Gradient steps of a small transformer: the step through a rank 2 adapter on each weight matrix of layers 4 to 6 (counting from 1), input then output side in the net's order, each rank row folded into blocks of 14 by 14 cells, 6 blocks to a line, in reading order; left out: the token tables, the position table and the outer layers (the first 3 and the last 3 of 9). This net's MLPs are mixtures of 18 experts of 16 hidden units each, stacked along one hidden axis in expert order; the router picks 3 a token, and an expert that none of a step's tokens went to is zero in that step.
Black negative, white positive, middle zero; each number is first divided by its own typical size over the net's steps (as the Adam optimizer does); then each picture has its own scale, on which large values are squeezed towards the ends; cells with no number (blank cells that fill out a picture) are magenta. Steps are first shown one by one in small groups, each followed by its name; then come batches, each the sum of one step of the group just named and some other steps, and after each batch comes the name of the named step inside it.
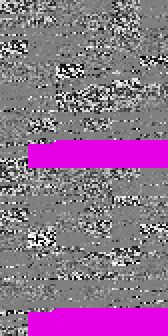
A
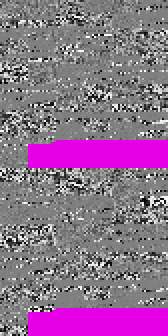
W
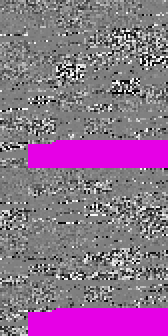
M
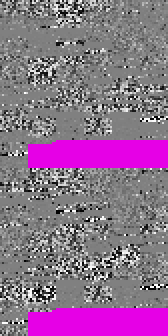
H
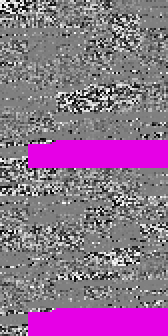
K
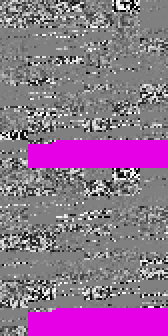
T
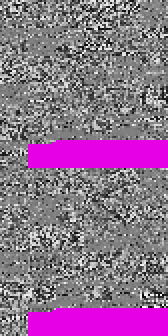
H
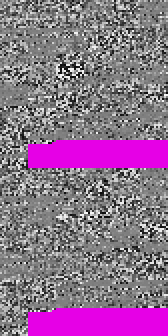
T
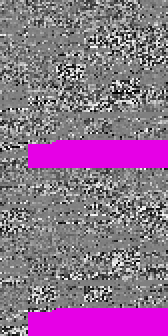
M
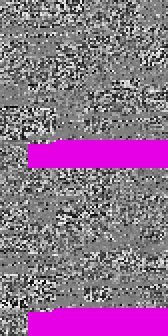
H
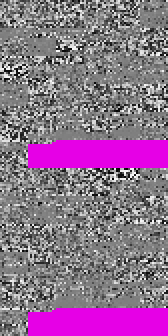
T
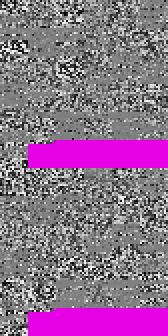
H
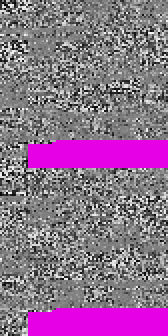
M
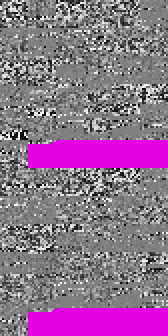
T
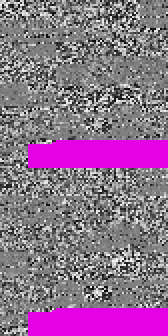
K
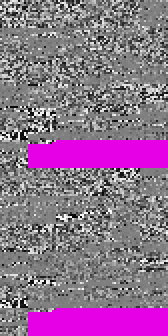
T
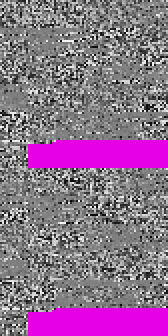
W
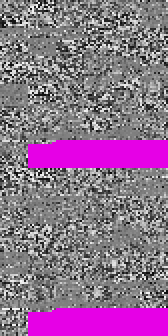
A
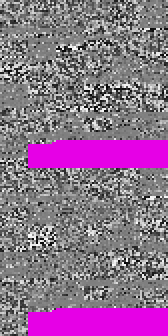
A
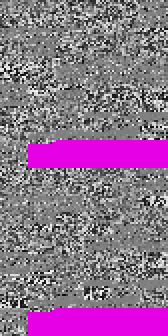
W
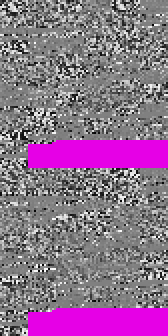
T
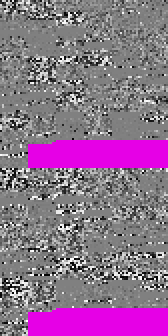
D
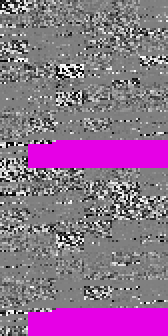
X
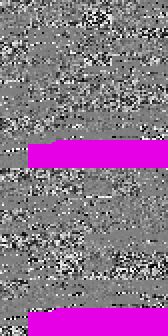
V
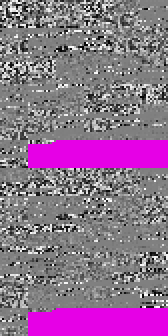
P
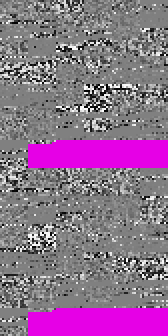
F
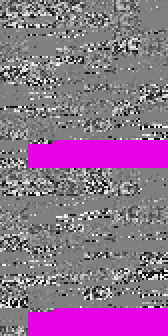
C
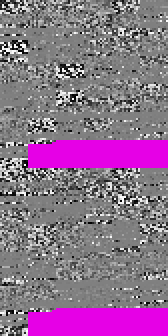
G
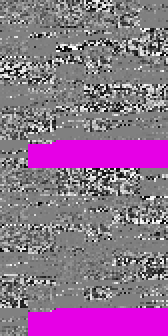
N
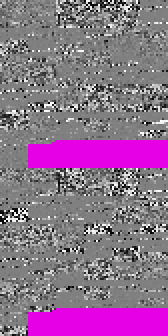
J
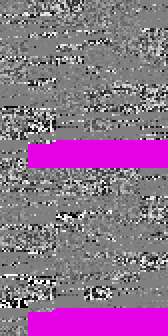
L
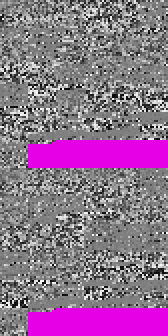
C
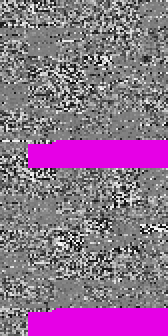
D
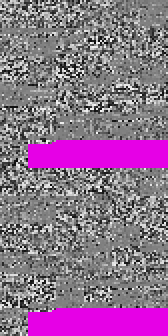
L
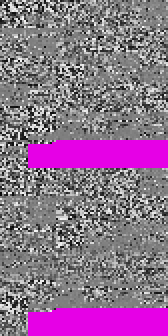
X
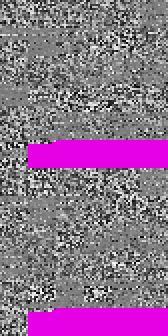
X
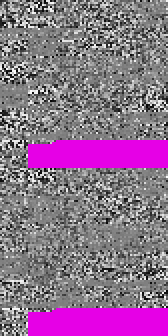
P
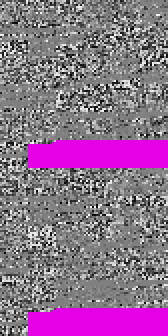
F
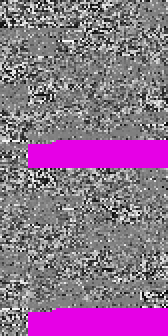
P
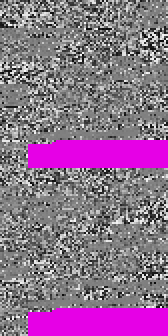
C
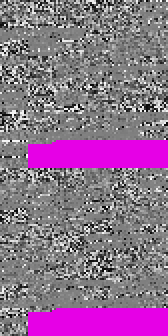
J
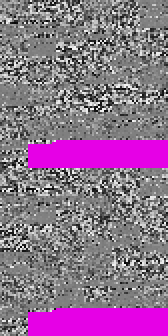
F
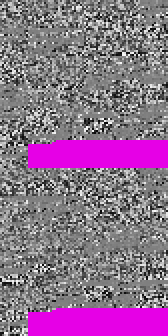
P
